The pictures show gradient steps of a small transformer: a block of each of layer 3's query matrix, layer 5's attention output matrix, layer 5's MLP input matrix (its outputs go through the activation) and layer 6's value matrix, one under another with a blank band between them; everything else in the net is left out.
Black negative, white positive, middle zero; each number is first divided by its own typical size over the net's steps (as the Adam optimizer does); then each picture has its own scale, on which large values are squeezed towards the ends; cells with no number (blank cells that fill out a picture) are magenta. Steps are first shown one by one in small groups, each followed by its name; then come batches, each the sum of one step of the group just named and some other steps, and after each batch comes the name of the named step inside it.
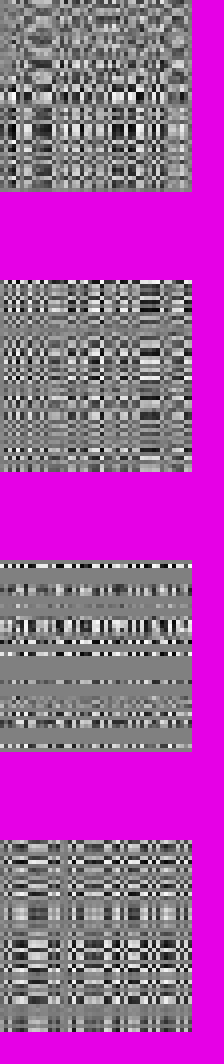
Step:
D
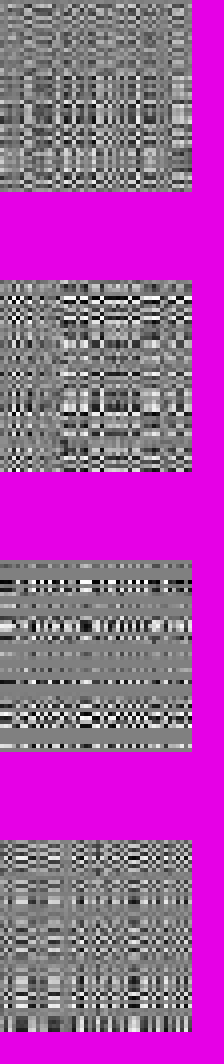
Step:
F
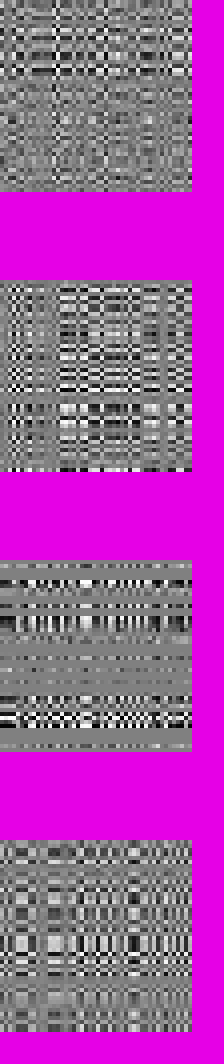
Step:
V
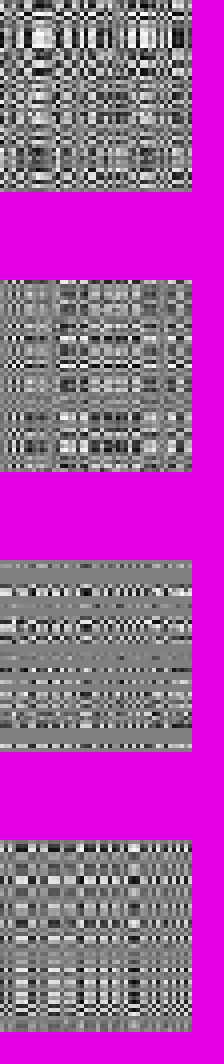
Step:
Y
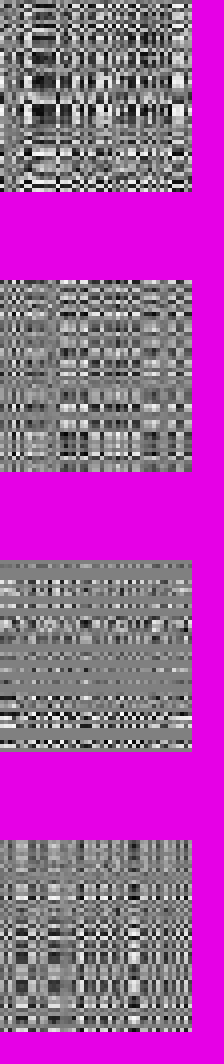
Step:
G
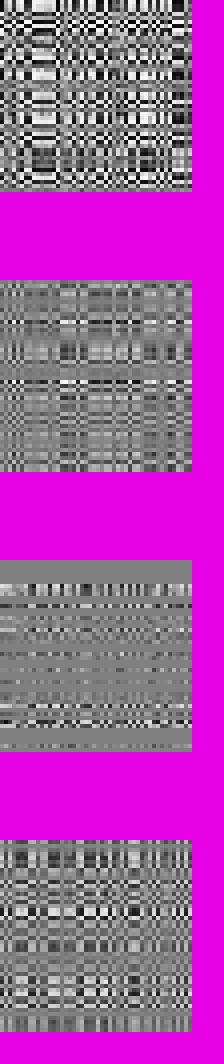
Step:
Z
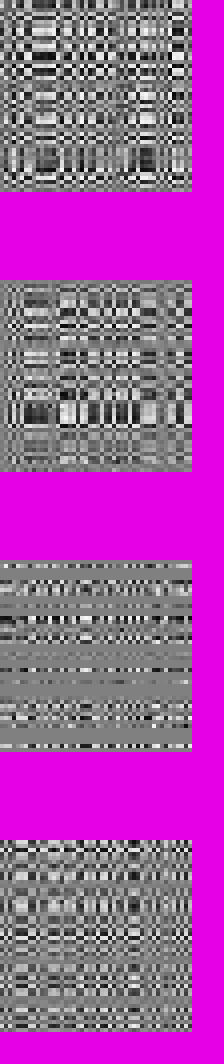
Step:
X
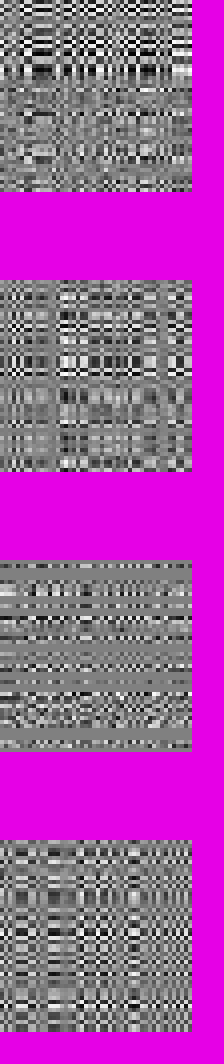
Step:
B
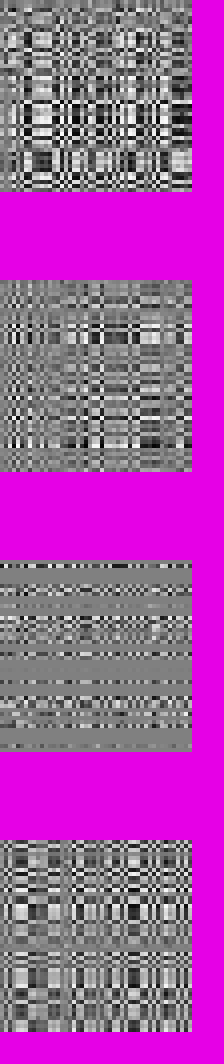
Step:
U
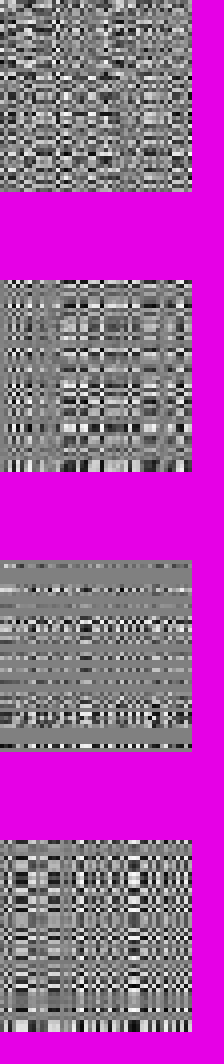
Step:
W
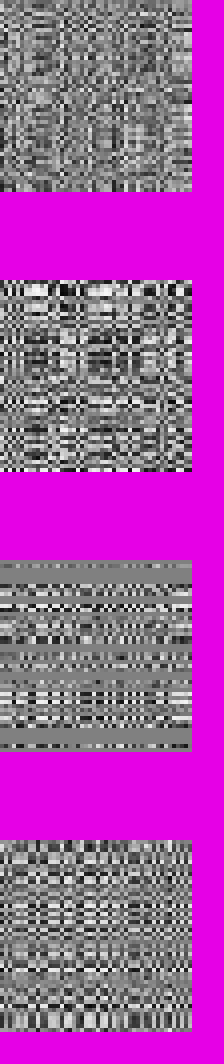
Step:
Y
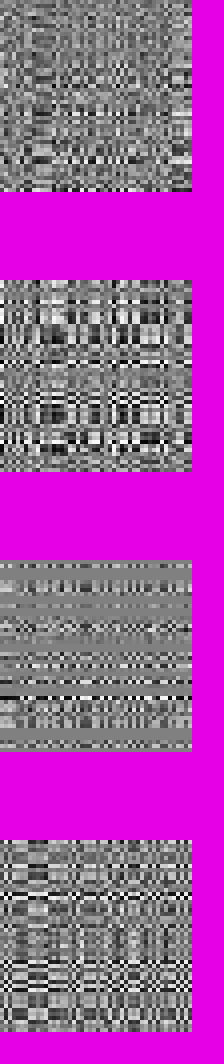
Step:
G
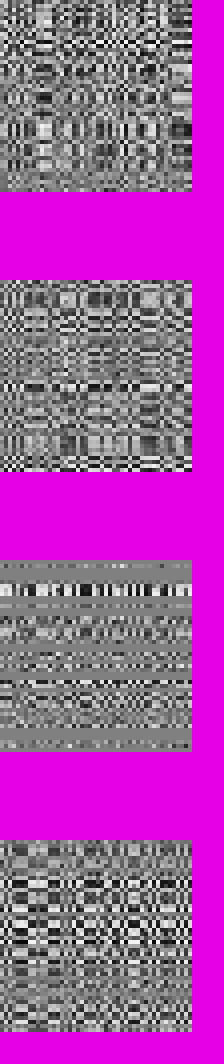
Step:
B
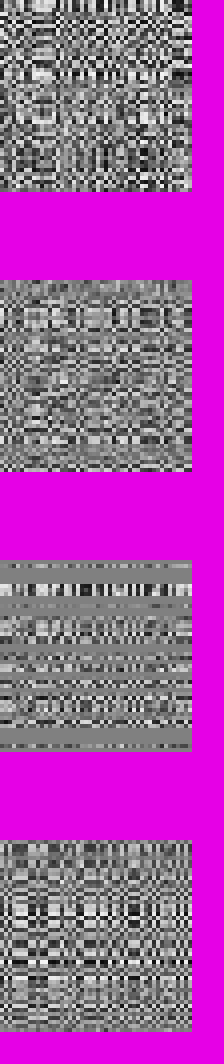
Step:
Z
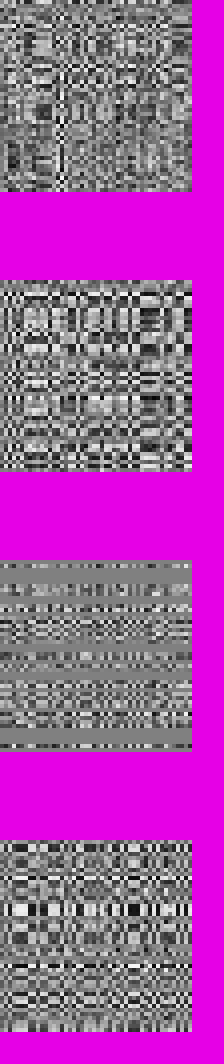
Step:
U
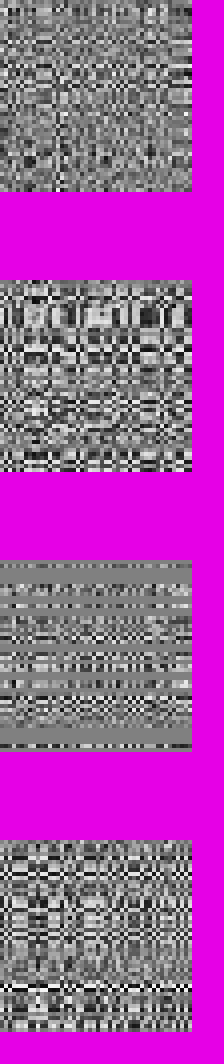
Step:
W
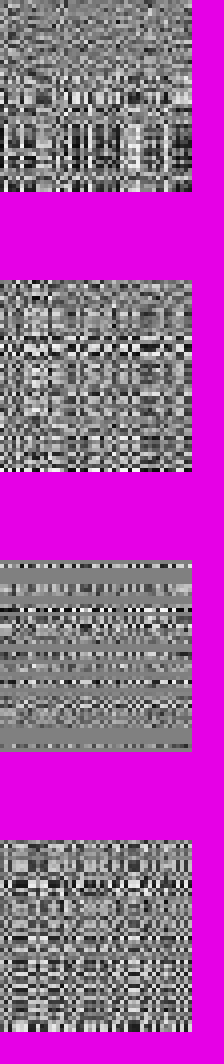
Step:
W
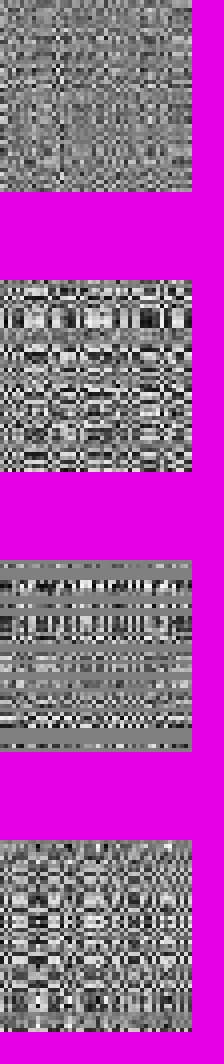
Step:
V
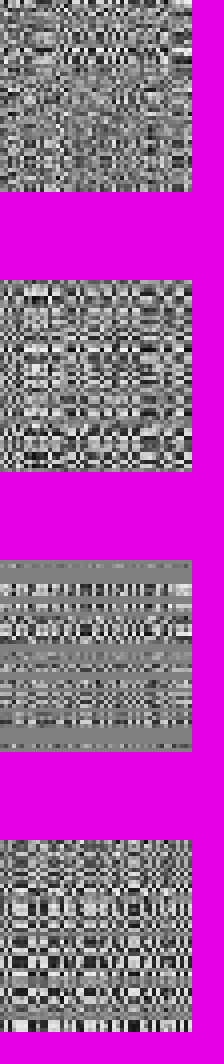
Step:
W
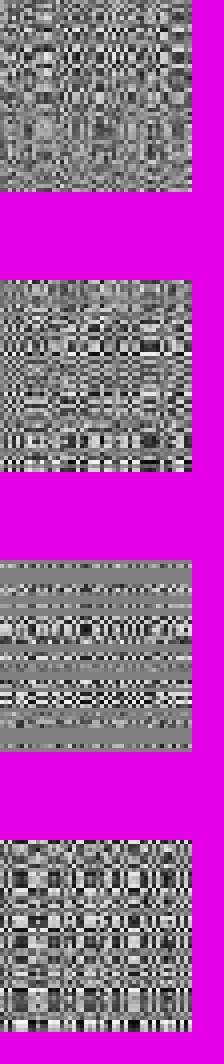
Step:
W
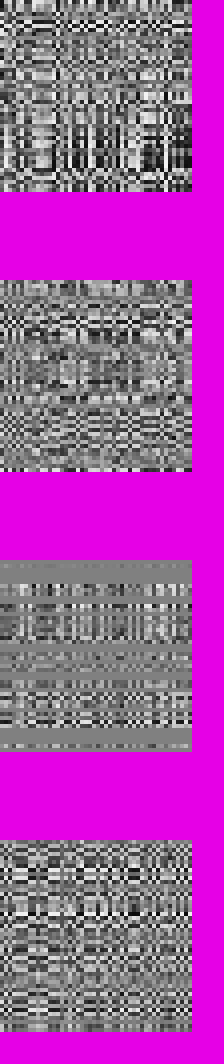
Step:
Z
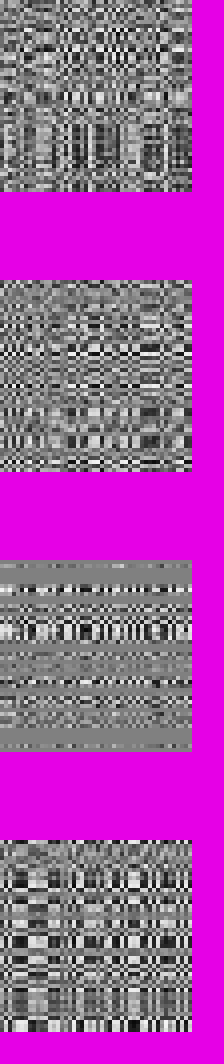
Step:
W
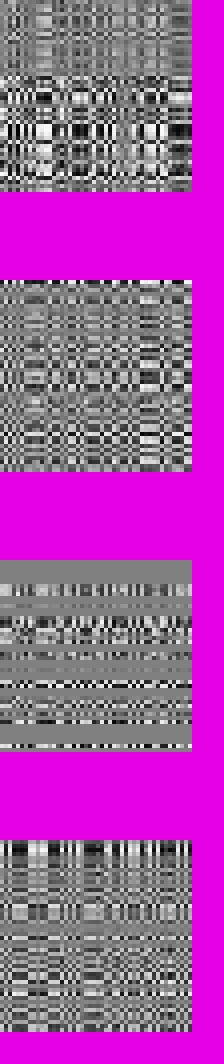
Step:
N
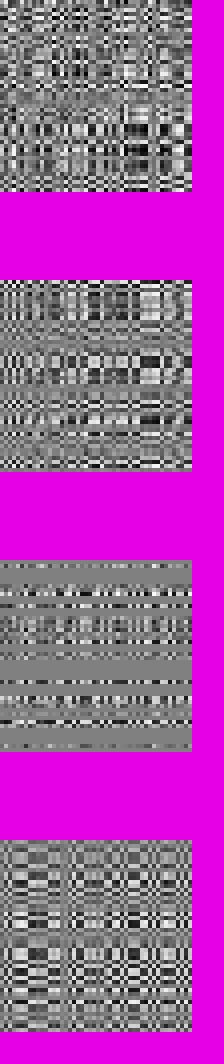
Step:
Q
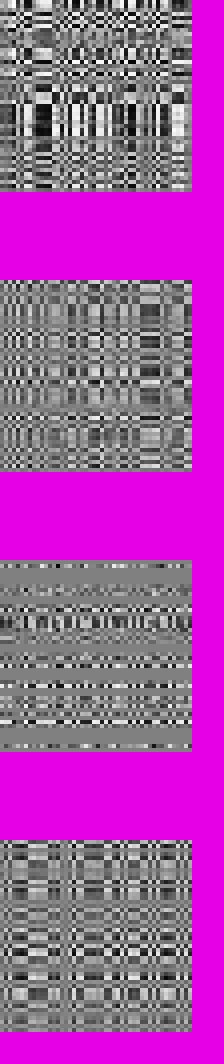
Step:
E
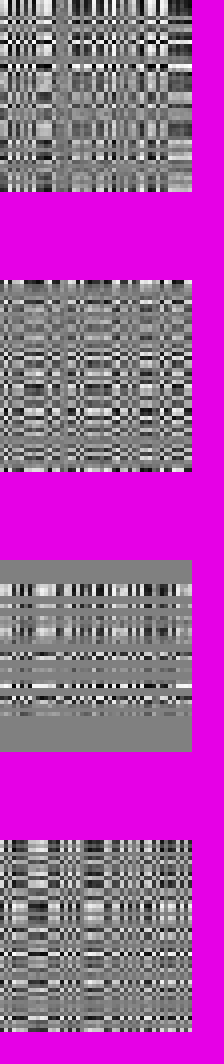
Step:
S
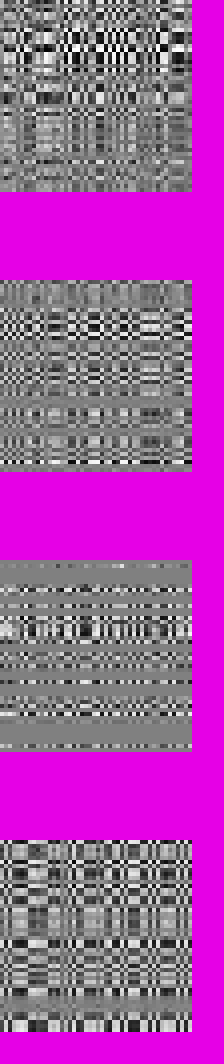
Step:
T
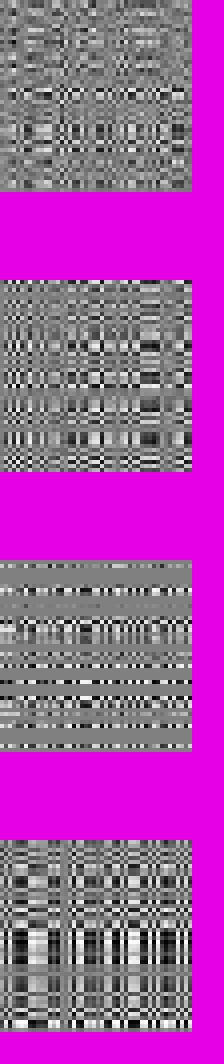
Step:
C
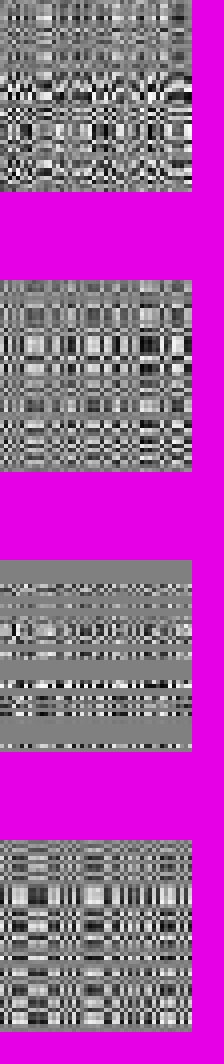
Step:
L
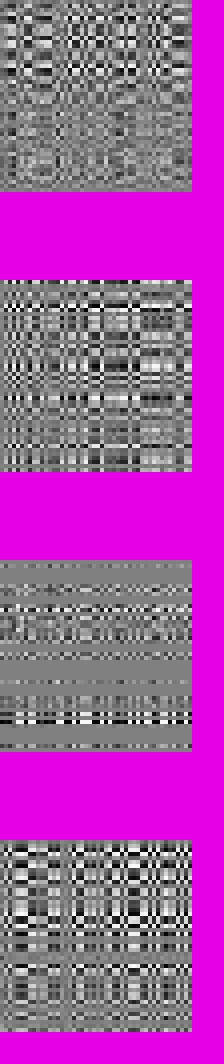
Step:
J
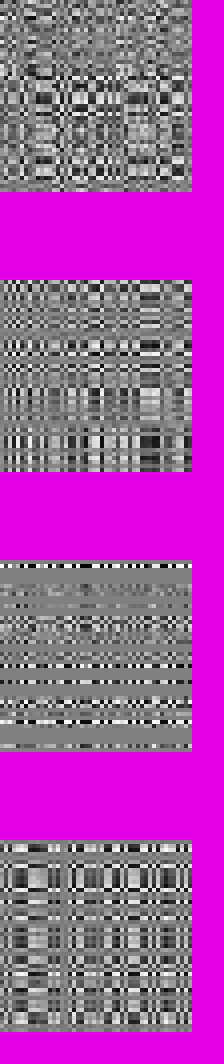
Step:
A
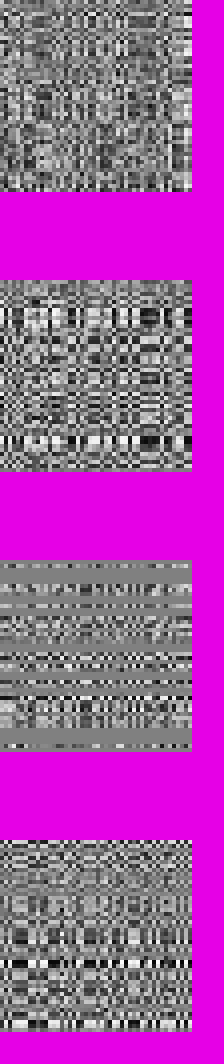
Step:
C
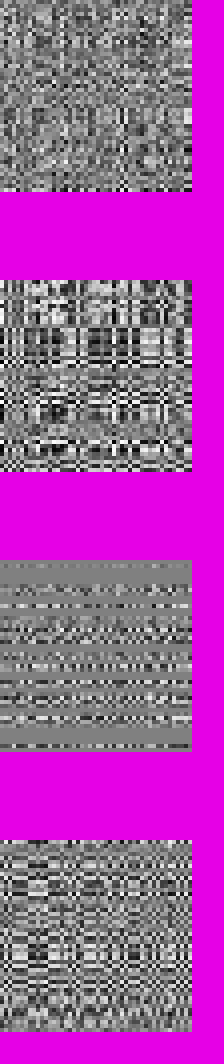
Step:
Q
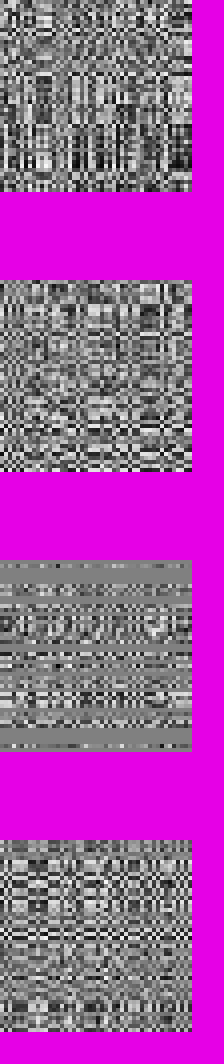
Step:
E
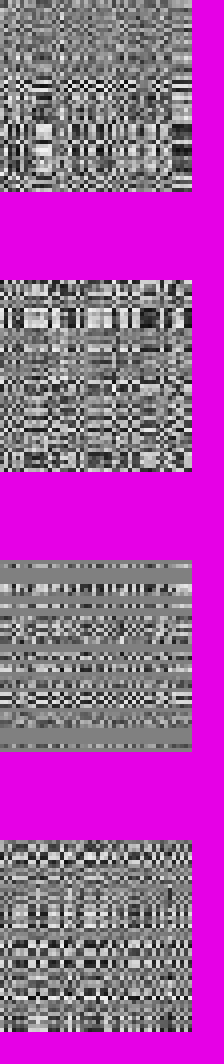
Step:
N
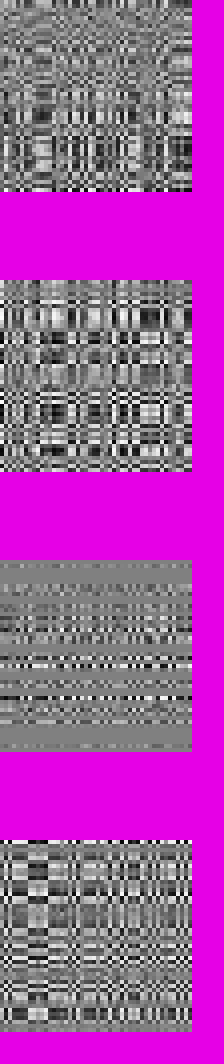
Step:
E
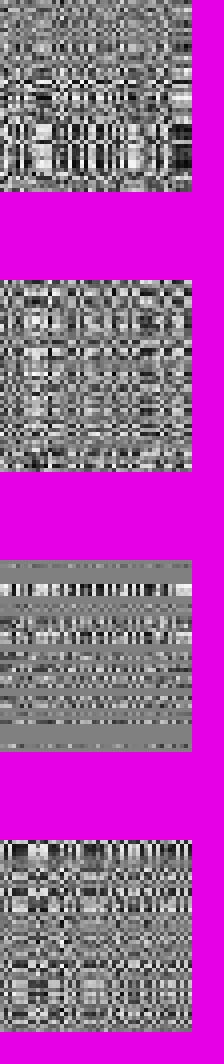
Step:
N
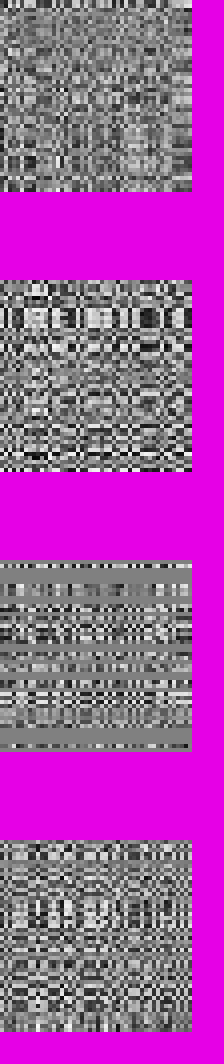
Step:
A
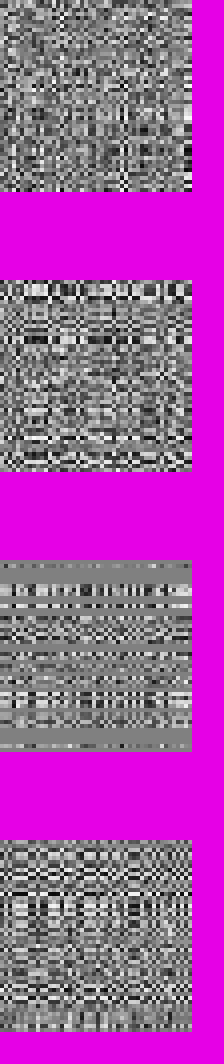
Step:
Q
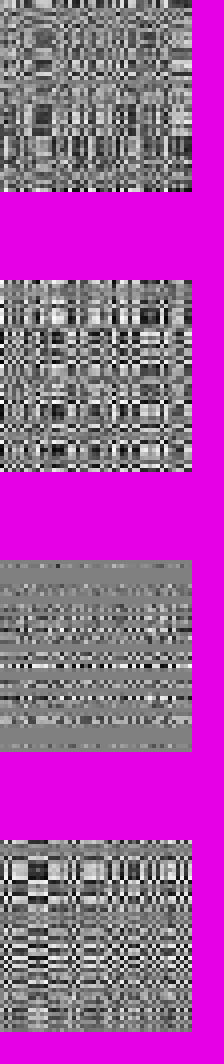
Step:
E
